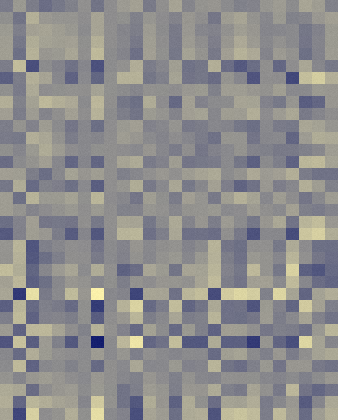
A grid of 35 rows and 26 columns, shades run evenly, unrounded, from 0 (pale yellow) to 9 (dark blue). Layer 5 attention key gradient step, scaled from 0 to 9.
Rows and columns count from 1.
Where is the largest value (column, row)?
8, 29
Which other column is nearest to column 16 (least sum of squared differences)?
13
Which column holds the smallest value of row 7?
25
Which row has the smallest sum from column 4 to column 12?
9
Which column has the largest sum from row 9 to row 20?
23
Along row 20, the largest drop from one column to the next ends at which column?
24
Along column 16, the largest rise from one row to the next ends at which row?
26
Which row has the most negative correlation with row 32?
1
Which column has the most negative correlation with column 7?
4
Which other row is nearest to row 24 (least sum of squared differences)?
22
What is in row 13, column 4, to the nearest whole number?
3
